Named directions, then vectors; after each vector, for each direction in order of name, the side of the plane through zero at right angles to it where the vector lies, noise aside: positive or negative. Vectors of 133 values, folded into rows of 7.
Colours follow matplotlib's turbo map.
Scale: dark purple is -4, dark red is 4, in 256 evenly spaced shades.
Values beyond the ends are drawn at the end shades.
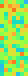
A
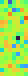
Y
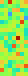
negative, negative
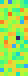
positive, positive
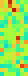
positive, negative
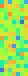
positive, positive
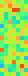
positive, negative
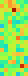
positive, negative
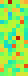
negative, negative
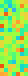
negative, positive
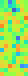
negative, positive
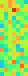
positive, negative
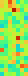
positive, negative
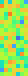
positive, positive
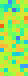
negative, positive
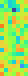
negative, positive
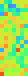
negative, positive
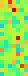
positive, negative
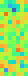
negative, positive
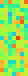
negative, negative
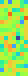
positive, positive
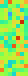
negative, negative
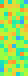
positive, positive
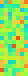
negative, negative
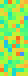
negative, negative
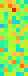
positive, negative
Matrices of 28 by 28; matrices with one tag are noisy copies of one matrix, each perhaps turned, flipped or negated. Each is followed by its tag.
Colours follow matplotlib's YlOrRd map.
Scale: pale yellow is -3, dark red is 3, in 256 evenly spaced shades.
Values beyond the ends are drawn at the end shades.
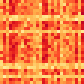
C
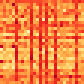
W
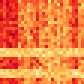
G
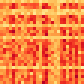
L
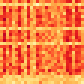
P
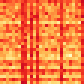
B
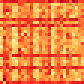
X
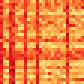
L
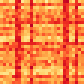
C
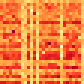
B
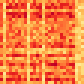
P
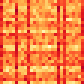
X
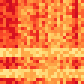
G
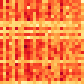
B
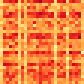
X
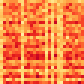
B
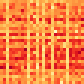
W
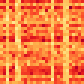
C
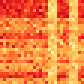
G
